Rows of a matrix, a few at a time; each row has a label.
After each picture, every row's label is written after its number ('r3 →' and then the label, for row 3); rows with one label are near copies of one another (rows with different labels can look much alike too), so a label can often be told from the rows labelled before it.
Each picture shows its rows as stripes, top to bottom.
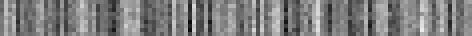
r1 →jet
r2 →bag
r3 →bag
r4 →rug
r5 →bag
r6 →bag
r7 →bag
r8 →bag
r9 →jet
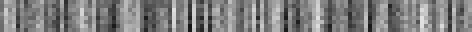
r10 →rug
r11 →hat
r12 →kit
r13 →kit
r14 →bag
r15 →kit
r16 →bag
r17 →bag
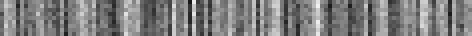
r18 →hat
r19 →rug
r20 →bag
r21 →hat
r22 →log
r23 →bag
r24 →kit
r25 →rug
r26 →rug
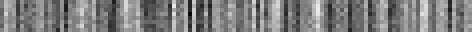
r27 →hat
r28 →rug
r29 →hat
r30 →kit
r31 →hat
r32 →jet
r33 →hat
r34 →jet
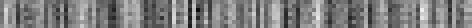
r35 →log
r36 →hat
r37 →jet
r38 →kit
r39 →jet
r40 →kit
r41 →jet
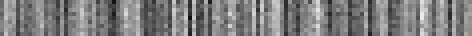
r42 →bag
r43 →jet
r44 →hat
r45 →log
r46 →jet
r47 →jet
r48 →rug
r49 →jet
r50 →jet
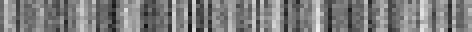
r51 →kit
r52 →bag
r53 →log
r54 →log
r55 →log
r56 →rug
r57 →log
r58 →bag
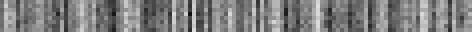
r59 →hat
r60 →hat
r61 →bag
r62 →log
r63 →kit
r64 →rug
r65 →bag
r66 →hat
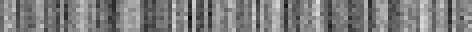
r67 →bag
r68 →bag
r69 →hat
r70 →bag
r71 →jet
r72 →bag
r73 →log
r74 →jet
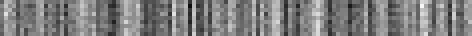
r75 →log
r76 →jet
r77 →log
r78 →kit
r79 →jet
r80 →log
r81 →kit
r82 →rug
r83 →hat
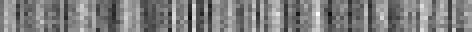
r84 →rug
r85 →bag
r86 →bag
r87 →rug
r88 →hat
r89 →rug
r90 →hat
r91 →kit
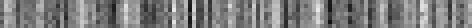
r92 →log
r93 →log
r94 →log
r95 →hat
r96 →hat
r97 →log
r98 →jet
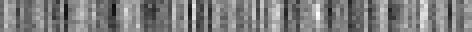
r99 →jet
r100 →hat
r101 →hat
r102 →hat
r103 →hat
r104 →jet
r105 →jet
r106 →jet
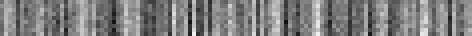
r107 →hat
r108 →rug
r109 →rug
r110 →rug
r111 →hat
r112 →log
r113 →bag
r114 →hat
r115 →kit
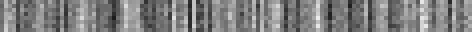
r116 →jet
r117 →rug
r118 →bag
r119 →rug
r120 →log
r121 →jet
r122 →hat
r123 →jet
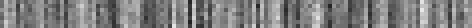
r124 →jet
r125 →bag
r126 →jet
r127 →kit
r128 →kit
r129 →log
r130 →rug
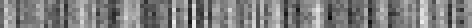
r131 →jet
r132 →hat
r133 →kit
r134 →bag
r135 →log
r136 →kit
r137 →kit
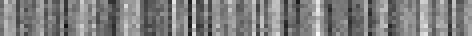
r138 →kit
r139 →rug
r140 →rug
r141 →kit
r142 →jet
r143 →jet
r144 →hat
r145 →log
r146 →hat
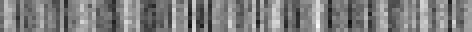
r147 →hat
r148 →hat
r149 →log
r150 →rug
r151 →rug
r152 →rug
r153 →rug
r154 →hat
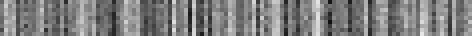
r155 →rug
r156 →kit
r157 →rug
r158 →log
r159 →bag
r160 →log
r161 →rug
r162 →kit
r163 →bag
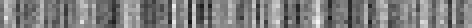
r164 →log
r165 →rug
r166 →rug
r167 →rug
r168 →rug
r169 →kit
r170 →hat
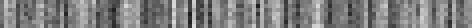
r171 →kit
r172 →rug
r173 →jet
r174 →rug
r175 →bag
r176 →bag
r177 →kit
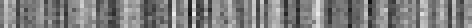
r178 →kit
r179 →kit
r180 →rug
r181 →kit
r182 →rug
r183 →jet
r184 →kit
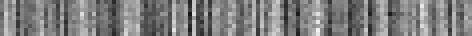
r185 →bag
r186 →jet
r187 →jet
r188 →kit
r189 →jet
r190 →rug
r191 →jet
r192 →rug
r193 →rug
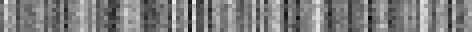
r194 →kit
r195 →jet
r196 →hat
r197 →log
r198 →kit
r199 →kit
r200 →hat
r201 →kit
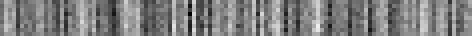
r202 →hat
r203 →log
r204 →bag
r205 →bag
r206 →jet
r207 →kit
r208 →rug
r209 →kit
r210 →bag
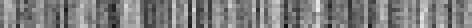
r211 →rug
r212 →log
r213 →hat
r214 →jet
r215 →jet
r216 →jet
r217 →bag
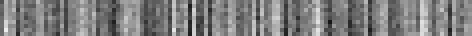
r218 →bag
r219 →jet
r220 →bag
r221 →hat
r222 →rug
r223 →log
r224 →jet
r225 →kit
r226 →bag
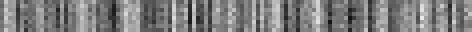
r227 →hat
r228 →bag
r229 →jet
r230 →log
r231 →jet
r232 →rug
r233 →bag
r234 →rug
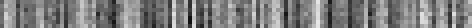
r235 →log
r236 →kit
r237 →rug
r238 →bag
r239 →log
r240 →log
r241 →rug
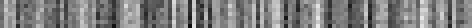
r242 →jet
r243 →rug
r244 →kit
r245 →bag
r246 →bag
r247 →kit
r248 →bag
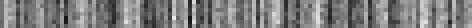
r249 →jet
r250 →bag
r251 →log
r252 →rug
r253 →rug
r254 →hat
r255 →jet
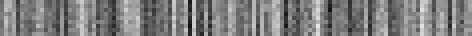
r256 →log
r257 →log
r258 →log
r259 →bag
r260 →bag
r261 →jet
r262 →bag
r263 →jet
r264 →bag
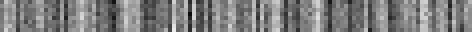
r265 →log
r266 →hat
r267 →jet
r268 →bag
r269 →hat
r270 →rug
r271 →log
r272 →kit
